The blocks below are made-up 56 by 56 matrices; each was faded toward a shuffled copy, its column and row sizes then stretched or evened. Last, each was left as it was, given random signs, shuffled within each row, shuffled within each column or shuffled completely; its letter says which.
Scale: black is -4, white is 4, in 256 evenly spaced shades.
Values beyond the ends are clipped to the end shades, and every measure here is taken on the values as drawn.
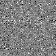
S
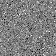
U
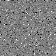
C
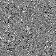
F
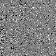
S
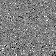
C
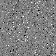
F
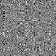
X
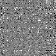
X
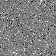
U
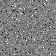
U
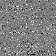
C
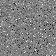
U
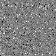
C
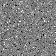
U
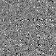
S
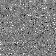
C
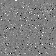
C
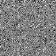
S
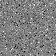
U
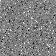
U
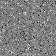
U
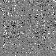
S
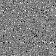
C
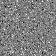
U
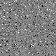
C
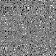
X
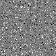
F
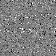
C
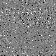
C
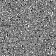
U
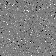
U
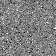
U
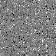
F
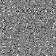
S
